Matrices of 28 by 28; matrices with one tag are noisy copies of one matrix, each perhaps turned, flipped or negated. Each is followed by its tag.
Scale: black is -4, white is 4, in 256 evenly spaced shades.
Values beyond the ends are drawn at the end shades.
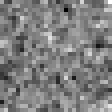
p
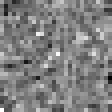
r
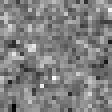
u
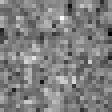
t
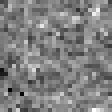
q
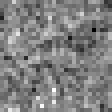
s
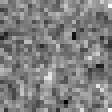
p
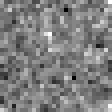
p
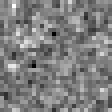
u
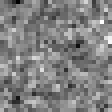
q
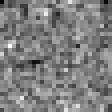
p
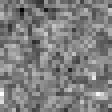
q
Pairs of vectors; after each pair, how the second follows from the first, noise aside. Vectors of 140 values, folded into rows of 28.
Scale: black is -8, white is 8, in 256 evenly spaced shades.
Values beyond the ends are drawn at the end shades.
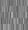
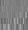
partly zeroed.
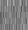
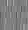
partly zeroed.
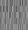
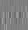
partly zeroed.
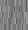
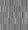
partly zeroed.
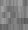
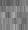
wrapped around.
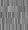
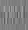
wrapped around, negated, partly zeroed.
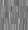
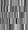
reversed, scaled up.
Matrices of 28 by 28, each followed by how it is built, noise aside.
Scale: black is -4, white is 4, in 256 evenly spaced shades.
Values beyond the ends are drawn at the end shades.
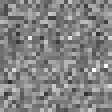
repeating columns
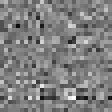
low rank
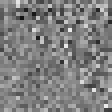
upper triangular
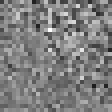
upper triangular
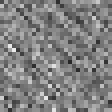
Toeplitz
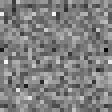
repeating columns
